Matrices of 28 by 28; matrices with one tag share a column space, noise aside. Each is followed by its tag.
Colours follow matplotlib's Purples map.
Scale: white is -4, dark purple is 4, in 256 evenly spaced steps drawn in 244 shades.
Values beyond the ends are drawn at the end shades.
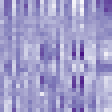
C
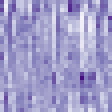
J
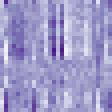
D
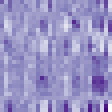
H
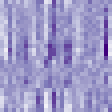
D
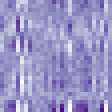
H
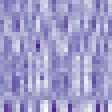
H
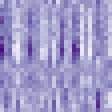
D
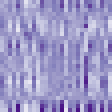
H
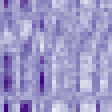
H
